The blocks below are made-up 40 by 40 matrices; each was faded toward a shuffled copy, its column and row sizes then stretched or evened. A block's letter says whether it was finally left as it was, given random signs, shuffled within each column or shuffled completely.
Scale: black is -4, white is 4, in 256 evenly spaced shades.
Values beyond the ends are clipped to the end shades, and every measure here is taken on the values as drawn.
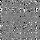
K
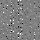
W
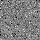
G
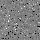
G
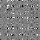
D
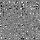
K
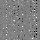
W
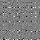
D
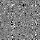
K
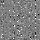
W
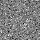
G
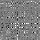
D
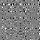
D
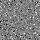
G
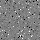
G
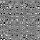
D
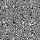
K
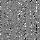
W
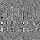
D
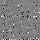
K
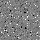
G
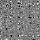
K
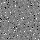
G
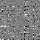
K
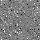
W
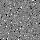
G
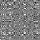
D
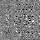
K
